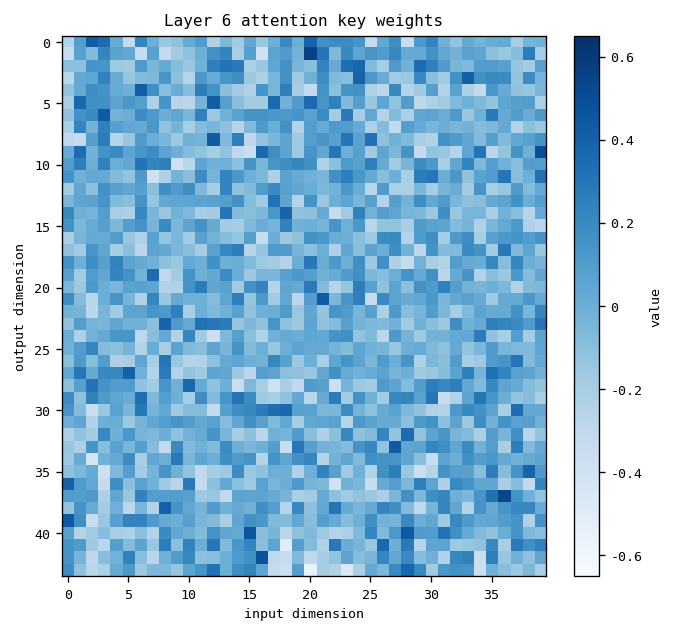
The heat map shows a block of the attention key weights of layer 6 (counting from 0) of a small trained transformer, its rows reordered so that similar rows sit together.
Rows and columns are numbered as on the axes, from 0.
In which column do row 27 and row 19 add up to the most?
5
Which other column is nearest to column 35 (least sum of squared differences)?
32
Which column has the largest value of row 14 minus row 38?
18
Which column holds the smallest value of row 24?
12
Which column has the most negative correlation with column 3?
0
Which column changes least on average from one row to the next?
3
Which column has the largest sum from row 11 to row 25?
13
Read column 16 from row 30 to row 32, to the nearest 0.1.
0.3 0.1 -0.3
